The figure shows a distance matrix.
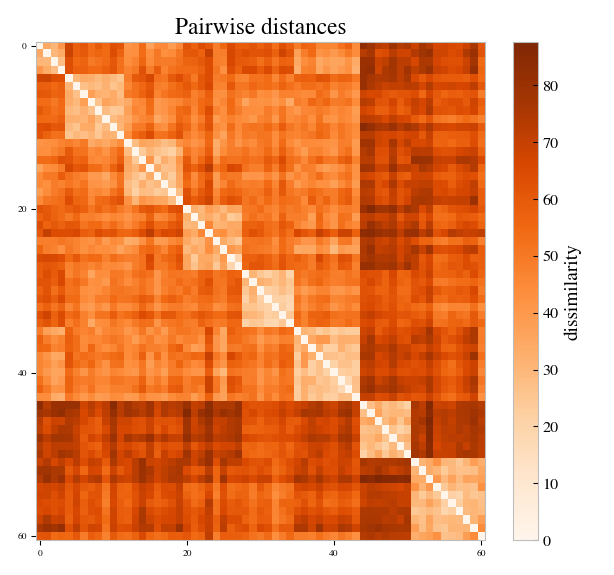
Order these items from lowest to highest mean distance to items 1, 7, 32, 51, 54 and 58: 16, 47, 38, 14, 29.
29, 16, 38, 14, 47
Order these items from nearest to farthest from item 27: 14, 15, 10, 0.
10, 14, 0, 15
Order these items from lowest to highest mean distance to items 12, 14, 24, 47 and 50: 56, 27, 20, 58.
27, 20, 56, 58
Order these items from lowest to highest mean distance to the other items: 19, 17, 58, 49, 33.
17, 33, 19, 58, 49
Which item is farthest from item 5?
44
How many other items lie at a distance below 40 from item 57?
9
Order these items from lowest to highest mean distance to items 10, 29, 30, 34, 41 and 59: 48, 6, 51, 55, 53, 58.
6, 55, 58, 51, 53, 48
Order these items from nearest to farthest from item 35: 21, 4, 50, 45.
21, 4, 50, 45
